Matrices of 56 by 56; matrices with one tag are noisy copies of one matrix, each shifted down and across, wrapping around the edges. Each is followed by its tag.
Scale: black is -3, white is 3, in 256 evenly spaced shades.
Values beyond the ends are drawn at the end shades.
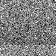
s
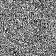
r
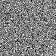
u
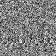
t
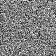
u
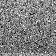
s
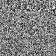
t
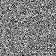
u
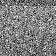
s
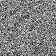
u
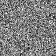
r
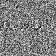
t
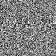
t
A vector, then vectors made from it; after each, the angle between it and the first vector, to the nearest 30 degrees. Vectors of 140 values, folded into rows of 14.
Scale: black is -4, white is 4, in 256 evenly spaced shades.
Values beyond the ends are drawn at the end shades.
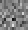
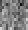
90 degrees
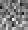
150 degrees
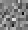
150 degrees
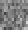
90 degrees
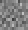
30 degrees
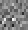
150 degrees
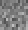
60 degrees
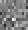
150 degrees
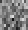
60 degrees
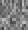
120 degrees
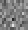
30 degrees
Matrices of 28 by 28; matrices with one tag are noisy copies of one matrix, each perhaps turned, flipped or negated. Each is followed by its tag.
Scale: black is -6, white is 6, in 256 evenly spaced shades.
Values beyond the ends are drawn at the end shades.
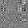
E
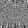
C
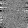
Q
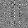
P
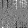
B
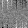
B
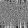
Q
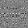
P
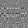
P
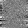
Q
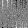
B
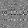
P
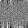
Q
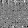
C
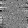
Q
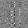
P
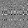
P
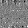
C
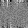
Q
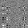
E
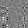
E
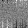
B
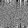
Q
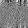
Q
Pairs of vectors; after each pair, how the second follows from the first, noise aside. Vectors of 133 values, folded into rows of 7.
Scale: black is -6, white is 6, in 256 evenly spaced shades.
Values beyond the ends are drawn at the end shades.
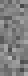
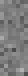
negated, partly zeroed.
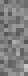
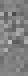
negated, partly zeroed.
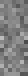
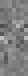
reversed, partly zeroed.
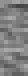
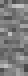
negated.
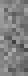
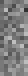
negated.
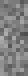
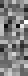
wrapped around, negated, scaled up.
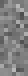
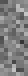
copied.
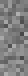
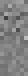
reversed, partly zeroed.
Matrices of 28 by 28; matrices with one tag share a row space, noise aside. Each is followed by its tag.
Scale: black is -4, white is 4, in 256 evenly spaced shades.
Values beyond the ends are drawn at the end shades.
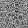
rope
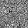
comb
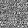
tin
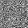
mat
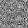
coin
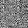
tin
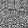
tin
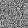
tin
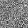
rope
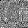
tin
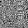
coin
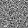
comb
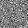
mat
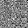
mat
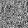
coin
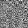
rope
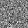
comb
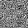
coin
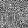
tin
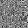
mat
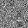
coin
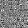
tin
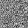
rope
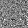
mat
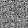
comb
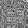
coin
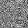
coin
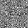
comb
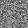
mat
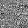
tin
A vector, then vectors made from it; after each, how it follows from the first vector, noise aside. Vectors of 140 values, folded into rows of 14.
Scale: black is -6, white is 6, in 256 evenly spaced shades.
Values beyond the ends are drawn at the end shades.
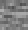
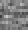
negated.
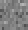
negated, partly zeroed.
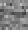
negated.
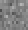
negated, partly zeroed.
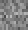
sign-scrambled.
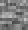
reversed.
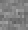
wrapped around, negated, shrunk.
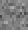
negated, partly zeroed.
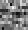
negated, scaled up.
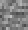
negated.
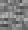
reversed.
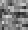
negated, scaled up.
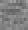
wrapped around, negated, shrunk.
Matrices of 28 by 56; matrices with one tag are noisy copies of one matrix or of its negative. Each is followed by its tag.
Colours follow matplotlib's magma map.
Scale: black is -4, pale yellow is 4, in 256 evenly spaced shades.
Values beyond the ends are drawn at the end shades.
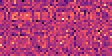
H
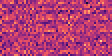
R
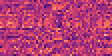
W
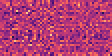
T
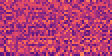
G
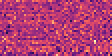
G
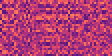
R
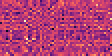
T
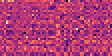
G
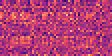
H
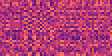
T
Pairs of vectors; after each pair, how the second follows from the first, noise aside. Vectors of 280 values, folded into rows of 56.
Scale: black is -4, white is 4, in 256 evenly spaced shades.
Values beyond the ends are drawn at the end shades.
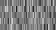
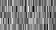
copied.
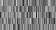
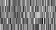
wrapped around, negated.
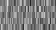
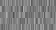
wrapped around, shrunk.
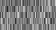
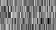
reversed.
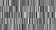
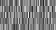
wrapped around.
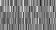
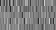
negated, partly zeroed.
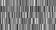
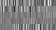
wrapped around, partly zeroed.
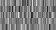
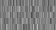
wrapped around, shrunk.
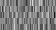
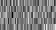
wrapped around.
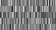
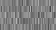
wrapped around, shrunk.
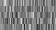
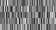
wrapped around.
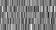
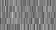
wrapped around, shrunk.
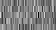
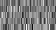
wrapped around, negated.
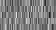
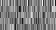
wrapped around.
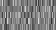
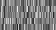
reversed.
